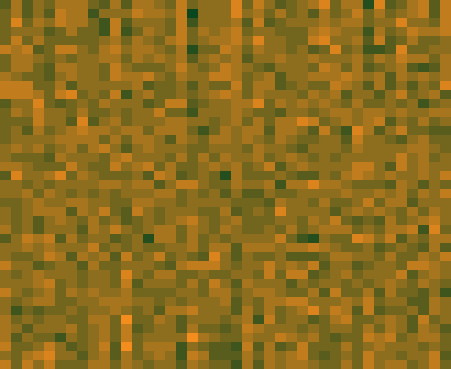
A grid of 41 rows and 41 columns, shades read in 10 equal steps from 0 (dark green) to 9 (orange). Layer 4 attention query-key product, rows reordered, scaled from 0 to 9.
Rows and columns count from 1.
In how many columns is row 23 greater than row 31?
13
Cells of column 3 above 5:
10
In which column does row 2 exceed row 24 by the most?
22
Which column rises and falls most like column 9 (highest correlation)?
18
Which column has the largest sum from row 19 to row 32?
40
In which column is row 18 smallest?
5
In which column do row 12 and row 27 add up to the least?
14
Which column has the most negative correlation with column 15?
29
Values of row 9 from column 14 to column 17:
7 5 4 6
